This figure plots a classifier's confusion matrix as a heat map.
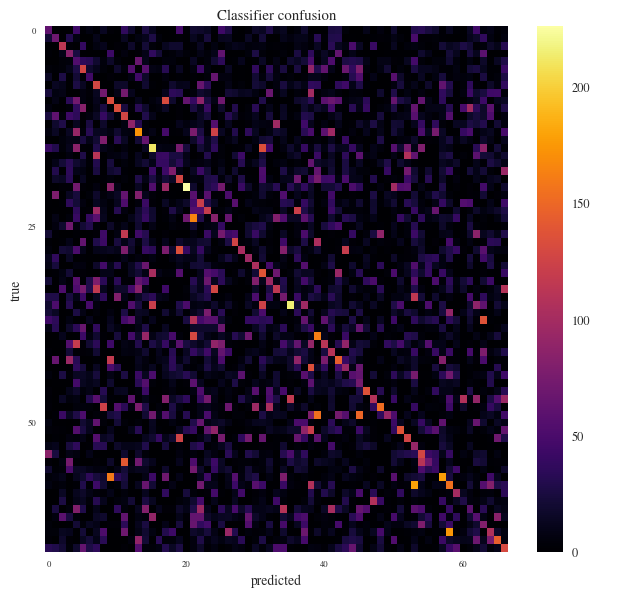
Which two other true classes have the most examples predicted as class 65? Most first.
62, 52
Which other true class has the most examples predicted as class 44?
66
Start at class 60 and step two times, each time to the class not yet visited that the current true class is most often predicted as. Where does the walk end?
35
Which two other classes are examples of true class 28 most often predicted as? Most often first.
19, 43
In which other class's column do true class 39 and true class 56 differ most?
14
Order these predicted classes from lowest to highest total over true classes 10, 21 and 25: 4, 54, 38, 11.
54, 38, 4, 11
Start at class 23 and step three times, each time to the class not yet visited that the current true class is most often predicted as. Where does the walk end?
53
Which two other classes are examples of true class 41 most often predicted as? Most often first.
63, 25
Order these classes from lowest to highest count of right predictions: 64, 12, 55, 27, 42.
55, 12, 64, 27, 42
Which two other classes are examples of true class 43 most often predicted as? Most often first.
38, 45
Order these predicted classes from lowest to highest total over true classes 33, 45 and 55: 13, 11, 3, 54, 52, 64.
52, 64, 3, 54, 11, 13
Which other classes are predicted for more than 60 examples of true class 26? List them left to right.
11, 25, 48, 62
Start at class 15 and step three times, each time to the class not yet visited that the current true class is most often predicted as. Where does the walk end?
9
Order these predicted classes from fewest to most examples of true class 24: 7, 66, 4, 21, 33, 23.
23, 66, 4, 7, 33, 21
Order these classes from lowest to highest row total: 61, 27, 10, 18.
27, 18, 10, 61
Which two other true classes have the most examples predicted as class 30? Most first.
48, 32
